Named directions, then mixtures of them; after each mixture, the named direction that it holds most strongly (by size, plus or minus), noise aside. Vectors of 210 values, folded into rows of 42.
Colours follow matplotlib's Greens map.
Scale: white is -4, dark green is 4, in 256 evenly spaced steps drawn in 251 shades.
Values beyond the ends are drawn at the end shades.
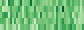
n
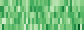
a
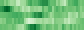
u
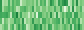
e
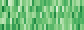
n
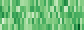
e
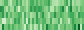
a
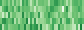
a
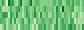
n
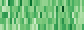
n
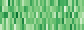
e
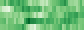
u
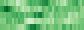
u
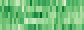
u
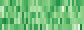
a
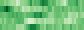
u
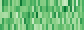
e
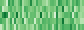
n
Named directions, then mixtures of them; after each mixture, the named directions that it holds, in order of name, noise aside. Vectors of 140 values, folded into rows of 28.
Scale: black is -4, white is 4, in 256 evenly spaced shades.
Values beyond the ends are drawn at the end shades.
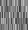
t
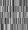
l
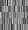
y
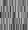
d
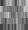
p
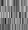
d, p, t.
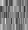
l, p, t.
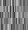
d, l.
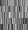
p, t, y.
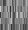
d, l, p.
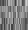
d, p, y.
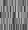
d.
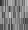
p, t, y.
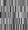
d.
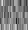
l, p, t.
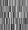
d, t, y.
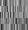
d, l, t.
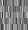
l, t.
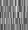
d, t, y.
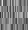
d, l, t.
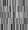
d, l, y.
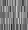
d, y.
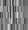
d, l.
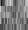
p.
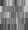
p.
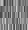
d, p.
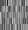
y.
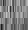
d, l, p.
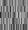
d.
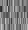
l, p, y.
